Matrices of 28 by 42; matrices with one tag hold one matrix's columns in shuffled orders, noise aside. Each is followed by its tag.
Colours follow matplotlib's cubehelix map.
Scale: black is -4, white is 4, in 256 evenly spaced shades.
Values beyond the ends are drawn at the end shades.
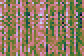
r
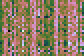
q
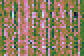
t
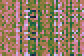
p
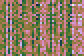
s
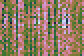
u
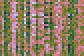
r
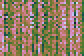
r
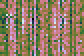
u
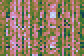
t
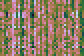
t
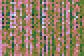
r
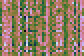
q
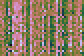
q
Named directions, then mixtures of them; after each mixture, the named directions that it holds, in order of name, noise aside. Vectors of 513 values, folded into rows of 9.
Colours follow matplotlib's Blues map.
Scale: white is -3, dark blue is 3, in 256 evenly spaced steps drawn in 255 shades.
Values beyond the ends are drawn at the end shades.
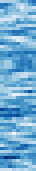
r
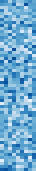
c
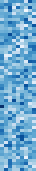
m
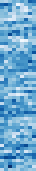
c, m, r.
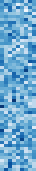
c, m.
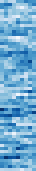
r.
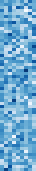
c, m.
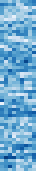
c, r.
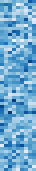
c, m, r.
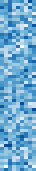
m.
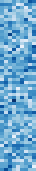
c, m, r.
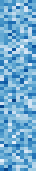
c, m.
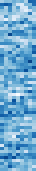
c, m, r.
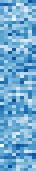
c, m, r.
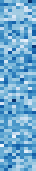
c, m, r.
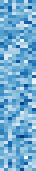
c, m.
